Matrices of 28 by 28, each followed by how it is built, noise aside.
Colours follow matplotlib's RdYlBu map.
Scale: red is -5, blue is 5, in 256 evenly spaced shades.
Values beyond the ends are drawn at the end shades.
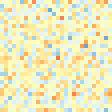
repeating columns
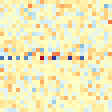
uneven rows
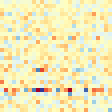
uneven rows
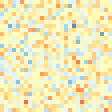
repeating columns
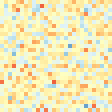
repeating columns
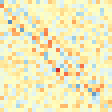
banded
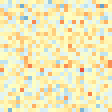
repeating columns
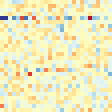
uneven rows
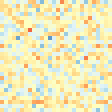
repeating columns
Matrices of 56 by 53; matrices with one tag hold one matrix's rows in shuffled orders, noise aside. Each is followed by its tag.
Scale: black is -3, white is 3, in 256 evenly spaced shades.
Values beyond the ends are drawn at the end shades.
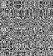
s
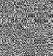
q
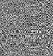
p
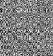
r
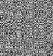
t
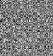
r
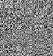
t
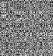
s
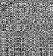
s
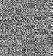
q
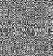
q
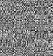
q
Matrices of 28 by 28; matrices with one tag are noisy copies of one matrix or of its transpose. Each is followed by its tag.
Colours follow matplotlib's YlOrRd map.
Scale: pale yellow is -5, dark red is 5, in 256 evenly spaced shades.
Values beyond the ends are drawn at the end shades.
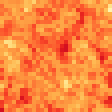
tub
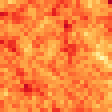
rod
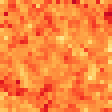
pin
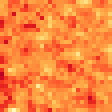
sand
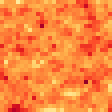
pin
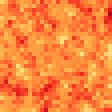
pin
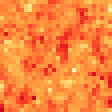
tub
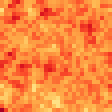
rod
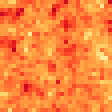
rod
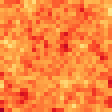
tub
